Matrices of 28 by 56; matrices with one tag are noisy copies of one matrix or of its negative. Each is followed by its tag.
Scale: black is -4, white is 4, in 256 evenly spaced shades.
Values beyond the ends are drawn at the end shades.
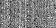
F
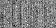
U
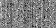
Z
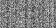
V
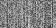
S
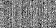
U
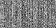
U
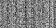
V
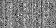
Z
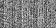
U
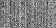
F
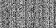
V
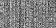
F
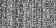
Z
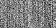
S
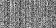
F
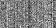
S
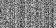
V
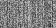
S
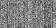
S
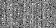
Z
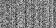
V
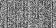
S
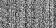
V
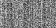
Z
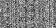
V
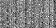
V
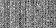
F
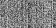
S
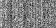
Z
